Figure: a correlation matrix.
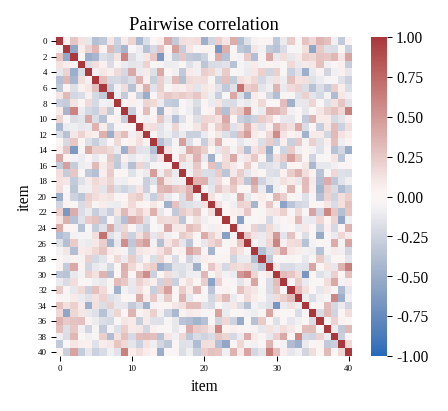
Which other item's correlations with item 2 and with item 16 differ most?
1
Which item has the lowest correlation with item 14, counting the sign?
2
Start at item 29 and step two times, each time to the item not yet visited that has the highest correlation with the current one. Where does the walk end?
9
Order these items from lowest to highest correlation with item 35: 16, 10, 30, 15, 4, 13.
16, 15, 4, 30, 13, 10
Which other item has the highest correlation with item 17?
13
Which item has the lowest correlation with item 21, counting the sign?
31
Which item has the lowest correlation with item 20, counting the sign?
0
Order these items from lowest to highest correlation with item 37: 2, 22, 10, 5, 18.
5, 10, 2, 18, 22
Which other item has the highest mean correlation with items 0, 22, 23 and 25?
37
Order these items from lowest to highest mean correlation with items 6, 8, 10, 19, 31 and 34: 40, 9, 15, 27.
40, 9, 15, 27
